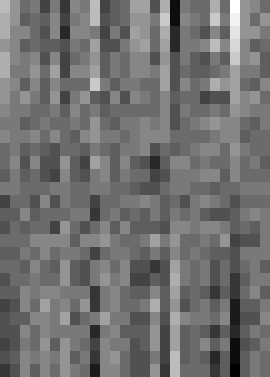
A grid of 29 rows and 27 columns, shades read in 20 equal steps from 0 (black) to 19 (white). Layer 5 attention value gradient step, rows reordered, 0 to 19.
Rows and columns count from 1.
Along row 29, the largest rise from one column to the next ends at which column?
18
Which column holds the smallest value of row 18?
6
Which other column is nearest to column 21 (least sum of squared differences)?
13
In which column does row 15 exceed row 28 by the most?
24
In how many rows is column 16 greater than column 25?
11
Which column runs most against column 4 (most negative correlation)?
20
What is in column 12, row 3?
9
